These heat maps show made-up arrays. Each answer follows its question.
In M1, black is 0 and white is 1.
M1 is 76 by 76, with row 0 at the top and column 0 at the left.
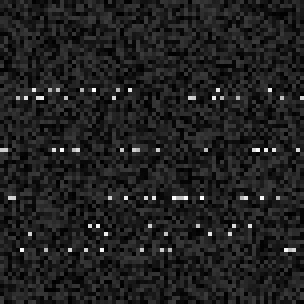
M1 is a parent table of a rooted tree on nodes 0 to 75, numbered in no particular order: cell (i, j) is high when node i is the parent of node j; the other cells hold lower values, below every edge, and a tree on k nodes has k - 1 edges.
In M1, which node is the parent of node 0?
37
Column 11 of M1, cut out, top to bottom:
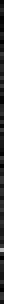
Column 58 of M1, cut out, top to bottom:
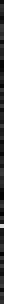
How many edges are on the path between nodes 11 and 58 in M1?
3
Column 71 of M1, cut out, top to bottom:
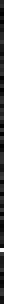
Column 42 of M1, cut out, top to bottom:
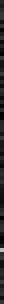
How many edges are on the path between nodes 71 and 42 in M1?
2
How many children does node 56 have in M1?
6
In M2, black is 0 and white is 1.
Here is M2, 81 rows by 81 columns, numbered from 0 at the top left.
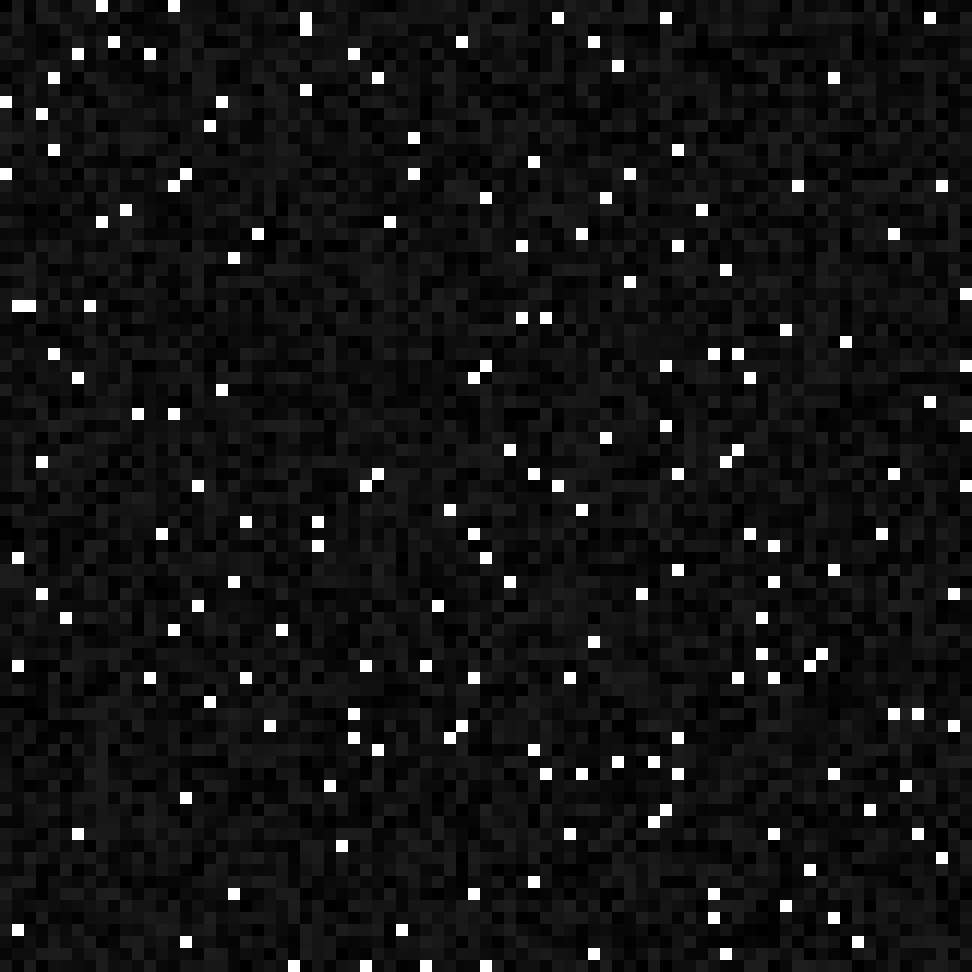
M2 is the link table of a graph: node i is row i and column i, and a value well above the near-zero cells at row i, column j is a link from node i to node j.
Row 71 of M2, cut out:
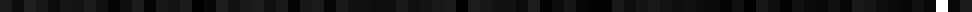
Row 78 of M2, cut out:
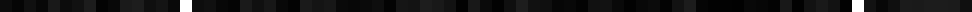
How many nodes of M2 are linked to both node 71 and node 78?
0
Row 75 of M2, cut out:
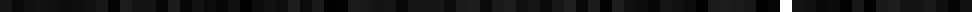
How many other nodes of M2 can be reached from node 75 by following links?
2
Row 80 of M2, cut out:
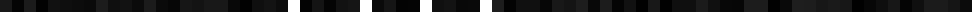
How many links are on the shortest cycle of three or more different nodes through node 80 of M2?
3
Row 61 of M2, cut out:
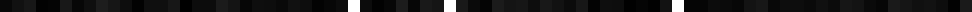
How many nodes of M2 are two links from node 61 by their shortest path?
8
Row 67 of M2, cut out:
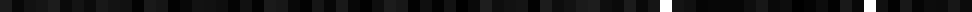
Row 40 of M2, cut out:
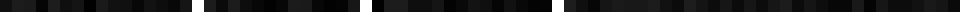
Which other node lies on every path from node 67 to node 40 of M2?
node 55
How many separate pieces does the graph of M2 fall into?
10
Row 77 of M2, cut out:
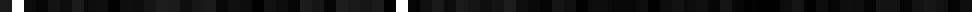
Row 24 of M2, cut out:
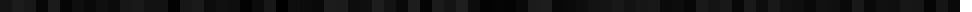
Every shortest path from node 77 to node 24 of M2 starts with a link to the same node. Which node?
node 1
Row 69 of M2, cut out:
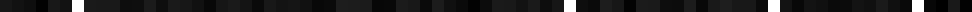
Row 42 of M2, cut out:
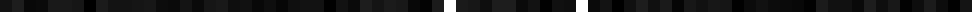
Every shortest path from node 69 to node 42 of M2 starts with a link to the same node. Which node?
node 64
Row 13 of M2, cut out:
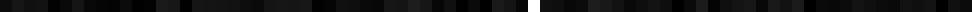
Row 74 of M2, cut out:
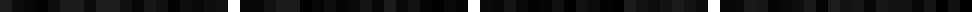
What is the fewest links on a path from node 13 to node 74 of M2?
3
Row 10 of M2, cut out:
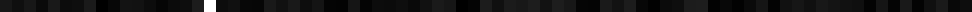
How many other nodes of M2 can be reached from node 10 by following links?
2
